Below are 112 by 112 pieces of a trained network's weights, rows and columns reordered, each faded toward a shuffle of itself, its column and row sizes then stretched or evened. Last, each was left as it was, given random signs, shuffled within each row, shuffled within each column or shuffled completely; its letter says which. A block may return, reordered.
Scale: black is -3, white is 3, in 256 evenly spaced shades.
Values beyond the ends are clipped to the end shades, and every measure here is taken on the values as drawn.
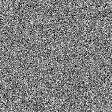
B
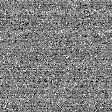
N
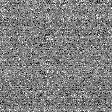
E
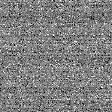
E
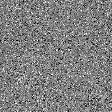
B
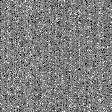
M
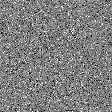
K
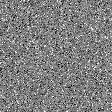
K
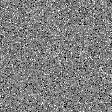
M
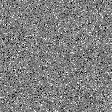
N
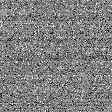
N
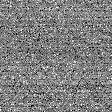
N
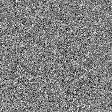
B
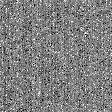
M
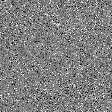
B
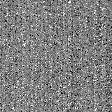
E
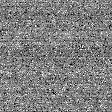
N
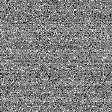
E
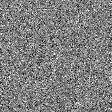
B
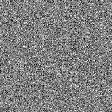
E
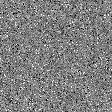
K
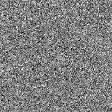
E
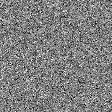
M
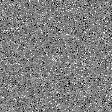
B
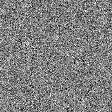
M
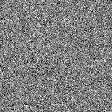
E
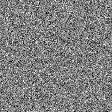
E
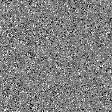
B
